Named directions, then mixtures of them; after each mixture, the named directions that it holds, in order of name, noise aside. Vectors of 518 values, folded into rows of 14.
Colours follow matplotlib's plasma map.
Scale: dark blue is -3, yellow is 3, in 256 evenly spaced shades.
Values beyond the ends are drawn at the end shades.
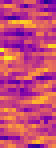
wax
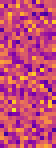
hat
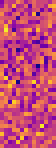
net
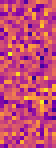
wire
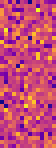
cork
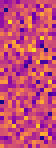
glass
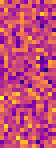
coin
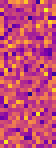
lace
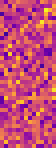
lace, wire.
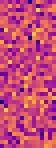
cork, hat, wire.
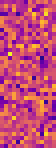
wire.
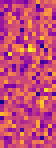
glass, wire.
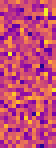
coin, lace, wire.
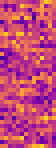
glass, wax, wire.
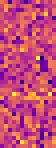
coin, cork, wire.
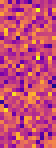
coin, cork.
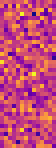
hat, net, wire.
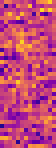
hat, net, wax.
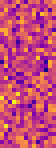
coin, net.
